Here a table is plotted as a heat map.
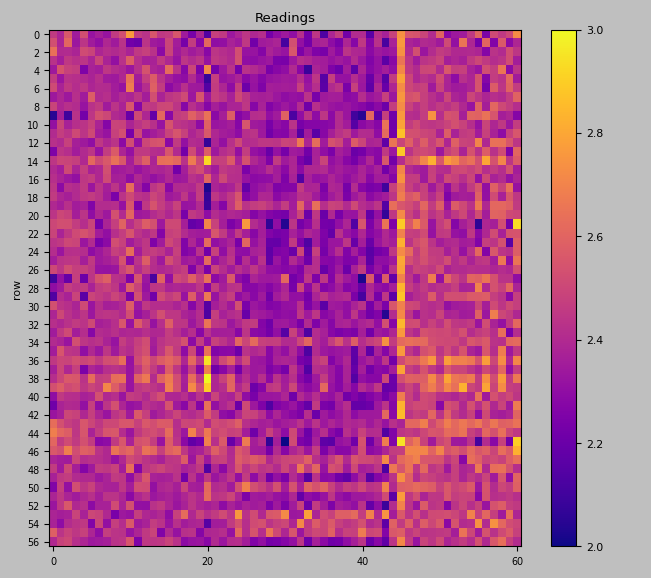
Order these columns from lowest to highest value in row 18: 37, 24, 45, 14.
37, 14, 24, 45
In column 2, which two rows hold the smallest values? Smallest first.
9, 27
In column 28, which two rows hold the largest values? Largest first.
55, 53
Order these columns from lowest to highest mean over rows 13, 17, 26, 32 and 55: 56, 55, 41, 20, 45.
41, 20, 55, 56, 45
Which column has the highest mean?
45
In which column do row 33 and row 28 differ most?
59
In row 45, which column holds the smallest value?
30
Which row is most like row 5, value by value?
6
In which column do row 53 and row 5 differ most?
43
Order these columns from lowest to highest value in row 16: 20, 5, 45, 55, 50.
55, 50, 5, 20, 45
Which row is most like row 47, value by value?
34
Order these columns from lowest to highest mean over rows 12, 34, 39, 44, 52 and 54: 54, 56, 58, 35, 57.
35, 54, 56, 57, 58
